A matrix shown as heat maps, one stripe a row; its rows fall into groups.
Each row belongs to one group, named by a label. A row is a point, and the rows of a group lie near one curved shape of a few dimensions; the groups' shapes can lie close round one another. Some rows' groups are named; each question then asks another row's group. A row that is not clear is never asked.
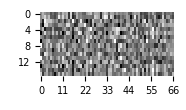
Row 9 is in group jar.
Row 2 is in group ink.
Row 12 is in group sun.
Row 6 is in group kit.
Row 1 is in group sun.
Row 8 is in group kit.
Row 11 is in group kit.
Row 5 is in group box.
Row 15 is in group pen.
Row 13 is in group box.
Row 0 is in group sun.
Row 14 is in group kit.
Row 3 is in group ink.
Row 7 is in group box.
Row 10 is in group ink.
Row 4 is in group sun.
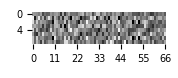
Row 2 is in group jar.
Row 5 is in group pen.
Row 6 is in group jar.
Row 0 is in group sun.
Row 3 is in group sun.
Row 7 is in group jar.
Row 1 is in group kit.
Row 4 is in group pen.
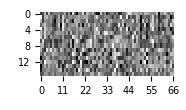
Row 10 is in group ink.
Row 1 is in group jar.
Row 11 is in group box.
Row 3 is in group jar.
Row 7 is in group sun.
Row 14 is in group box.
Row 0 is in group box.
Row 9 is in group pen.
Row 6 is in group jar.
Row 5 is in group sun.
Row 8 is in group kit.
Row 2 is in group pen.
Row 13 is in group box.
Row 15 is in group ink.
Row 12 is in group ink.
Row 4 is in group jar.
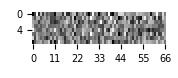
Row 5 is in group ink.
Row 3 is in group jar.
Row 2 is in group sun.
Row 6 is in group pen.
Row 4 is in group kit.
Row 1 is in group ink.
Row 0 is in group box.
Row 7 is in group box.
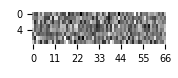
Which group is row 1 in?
jar
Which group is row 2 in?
kit
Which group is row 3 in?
pen
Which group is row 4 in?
pen
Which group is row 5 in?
sun
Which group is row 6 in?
ink
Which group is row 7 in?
jar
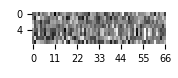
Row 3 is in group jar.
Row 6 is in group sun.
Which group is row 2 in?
pen
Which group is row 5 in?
kit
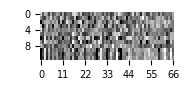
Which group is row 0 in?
jar
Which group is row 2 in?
box
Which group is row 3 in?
kit
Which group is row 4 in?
jar
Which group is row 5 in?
ink
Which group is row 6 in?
box
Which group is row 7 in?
ink
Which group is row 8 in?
kit
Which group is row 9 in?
box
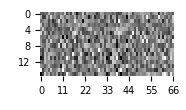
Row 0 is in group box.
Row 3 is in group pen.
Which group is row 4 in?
sun
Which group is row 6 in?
box
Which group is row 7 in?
pen
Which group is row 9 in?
ink
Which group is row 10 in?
ink
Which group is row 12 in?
ink
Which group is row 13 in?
jar
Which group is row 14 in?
kit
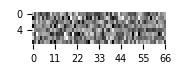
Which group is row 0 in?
pen
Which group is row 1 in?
box
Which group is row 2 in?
sun
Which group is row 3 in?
box
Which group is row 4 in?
kit
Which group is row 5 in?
ink
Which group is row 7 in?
box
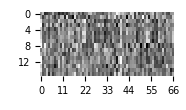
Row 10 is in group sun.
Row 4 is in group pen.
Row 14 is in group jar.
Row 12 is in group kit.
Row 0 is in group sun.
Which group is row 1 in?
pen
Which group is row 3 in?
kit
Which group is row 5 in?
pen
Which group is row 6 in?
pen
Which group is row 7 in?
pen
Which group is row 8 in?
jar
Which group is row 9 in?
sun
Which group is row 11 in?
kit
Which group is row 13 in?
pen
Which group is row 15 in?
jar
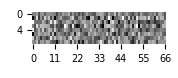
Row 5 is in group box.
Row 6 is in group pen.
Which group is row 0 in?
sun
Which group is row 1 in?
box
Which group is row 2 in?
kit
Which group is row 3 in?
ink
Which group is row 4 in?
kit
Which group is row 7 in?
sun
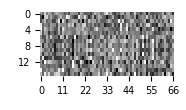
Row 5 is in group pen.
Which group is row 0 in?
sun
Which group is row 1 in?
ink
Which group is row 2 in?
jar
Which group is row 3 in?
pen
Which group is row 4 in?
jar
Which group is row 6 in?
pen
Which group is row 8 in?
pen
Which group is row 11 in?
sun
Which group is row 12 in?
ink
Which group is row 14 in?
kit
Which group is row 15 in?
sun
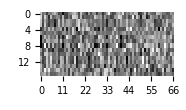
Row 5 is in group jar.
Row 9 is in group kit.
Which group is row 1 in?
jar
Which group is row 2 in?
pen
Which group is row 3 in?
pen
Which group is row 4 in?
box
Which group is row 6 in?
box
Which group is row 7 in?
box
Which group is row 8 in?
box
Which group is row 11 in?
pen
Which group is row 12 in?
pen
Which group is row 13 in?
pen
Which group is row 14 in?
sun
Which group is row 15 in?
sun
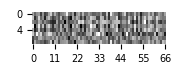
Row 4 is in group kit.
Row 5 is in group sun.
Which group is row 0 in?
jar
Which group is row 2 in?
kit
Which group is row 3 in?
kit
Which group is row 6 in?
box
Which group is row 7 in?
jar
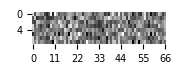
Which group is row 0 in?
jar
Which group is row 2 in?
ink
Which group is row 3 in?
pen
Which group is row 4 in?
jar
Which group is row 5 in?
box
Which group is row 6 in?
pen
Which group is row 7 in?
jar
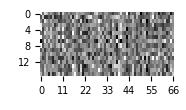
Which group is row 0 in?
jar
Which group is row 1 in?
sun
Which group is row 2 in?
ink
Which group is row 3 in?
kit
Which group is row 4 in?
kit
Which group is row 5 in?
ink
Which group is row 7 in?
box
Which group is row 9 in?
jar
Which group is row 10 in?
pen
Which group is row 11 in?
kit
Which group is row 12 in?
jar
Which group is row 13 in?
ink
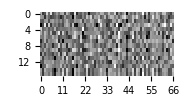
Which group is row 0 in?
pen
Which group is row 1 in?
kit
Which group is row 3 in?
box
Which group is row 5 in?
jar
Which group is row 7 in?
box
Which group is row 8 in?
jar
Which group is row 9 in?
ink
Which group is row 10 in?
jar
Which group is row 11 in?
pen
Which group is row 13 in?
box
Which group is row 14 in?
pen
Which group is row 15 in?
pen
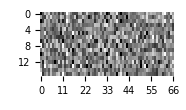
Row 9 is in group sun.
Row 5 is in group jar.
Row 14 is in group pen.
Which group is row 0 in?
box
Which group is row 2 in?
box
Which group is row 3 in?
sun
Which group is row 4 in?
jar
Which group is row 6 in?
kit
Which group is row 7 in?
box
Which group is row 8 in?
kit
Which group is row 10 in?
box
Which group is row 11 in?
sun
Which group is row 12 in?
pen
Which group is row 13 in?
ink
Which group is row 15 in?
kit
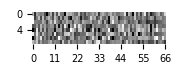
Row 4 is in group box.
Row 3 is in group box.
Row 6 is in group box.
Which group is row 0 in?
pen
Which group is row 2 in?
kit
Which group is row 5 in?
jar
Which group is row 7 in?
sun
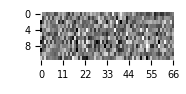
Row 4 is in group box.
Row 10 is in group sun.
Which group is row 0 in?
kit
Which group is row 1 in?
kit
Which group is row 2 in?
box
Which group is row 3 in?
sun
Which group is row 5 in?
pen
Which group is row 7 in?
box
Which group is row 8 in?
pen
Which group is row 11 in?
jar
